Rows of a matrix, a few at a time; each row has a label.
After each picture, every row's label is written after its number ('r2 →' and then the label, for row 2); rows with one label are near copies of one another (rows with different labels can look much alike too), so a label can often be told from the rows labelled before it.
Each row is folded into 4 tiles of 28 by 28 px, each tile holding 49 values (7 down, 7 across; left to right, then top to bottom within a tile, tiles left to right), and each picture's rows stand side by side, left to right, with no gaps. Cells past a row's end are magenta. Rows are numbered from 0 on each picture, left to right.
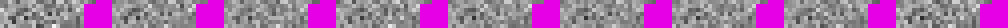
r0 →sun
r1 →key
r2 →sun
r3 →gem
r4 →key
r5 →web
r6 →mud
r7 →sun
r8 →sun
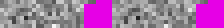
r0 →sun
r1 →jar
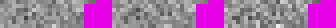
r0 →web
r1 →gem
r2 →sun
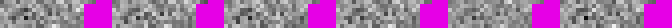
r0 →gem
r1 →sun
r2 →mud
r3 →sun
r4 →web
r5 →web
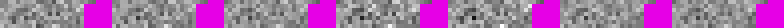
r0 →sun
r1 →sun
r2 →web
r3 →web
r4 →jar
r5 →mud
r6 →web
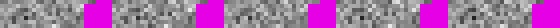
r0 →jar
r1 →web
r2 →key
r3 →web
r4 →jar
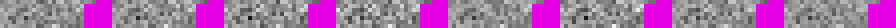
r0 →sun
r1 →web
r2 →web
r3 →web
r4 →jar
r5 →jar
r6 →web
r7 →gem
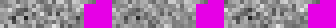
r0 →mud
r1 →gem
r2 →gem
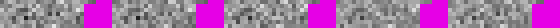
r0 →web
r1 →web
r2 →key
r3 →jar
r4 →sun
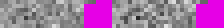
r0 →web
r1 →sun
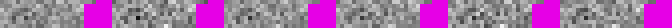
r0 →gem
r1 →web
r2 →mud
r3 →gem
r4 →sun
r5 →jar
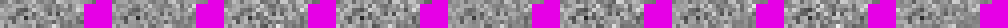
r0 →jar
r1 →key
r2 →sun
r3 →web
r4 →key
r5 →web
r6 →key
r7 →mud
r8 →gem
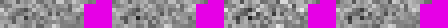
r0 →gem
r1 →gem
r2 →gem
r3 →gem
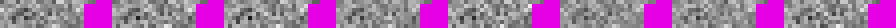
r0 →gem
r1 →jar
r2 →jar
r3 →mud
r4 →key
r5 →gem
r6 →web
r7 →sun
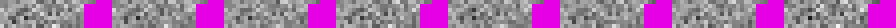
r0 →sun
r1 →gem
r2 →web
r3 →sun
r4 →gem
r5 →sun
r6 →sun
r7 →web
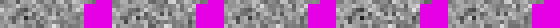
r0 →gem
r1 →sun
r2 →key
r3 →jar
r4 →key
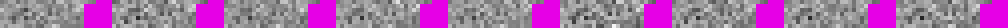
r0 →gem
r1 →web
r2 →web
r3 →key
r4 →key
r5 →sun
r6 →jar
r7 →mud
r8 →jar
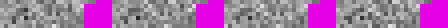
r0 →jar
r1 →key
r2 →mud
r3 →sun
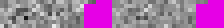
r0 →mud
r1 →web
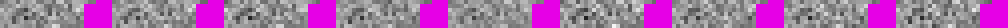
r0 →gem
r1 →jar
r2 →gem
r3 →jar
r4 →gem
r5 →gem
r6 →mud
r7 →mud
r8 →web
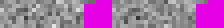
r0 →web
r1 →jar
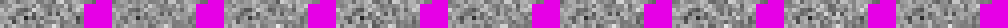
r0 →web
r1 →web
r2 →jar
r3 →sun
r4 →gem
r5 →web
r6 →jar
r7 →mud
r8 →key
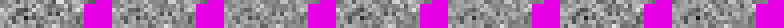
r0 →web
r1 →web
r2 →web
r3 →gem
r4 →key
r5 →jar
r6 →key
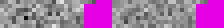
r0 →web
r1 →sun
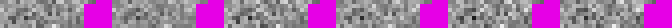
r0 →sun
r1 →gem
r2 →sun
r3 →mud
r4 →web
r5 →web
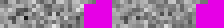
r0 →mud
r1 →sun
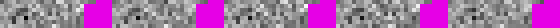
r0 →key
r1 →jar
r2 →key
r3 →mud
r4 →web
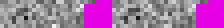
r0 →key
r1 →mud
